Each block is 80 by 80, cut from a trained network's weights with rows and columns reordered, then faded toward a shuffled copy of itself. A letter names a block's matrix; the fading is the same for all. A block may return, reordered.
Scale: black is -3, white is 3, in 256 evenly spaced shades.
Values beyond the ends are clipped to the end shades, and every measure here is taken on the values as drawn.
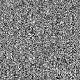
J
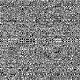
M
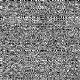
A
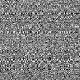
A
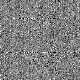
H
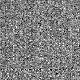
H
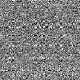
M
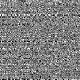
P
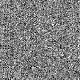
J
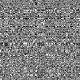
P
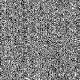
J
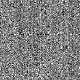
H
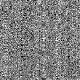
J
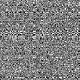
M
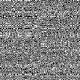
P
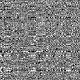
P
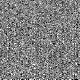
H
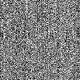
J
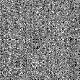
H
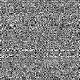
M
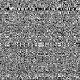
P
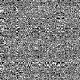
M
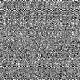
A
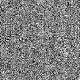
J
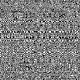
P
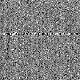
H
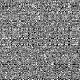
M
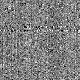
H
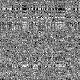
P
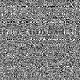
A
